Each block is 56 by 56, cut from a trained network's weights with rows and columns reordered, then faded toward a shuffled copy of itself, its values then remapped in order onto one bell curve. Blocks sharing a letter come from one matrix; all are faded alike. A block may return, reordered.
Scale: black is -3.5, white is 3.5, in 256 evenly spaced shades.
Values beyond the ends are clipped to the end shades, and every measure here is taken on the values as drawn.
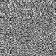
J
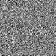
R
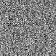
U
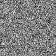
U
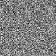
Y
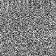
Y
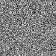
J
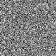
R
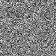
Y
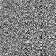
Y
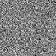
R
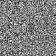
R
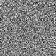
J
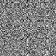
J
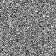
U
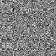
J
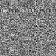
J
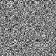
J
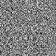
J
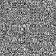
J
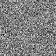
U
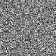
R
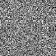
Y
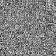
R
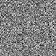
R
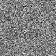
U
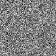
R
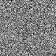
U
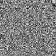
R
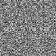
J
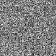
U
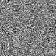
J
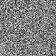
J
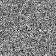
U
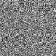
J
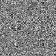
J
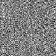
J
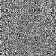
J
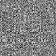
J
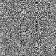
Y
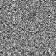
J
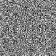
Y
